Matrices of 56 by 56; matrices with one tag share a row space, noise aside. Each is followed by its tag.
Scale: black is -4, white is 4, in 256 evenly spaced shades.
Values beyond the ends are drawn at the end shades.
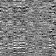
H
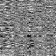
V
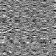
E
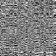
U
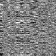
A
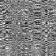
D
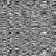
E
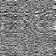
U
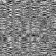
E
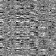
A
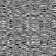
E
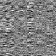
V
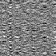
E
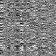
A
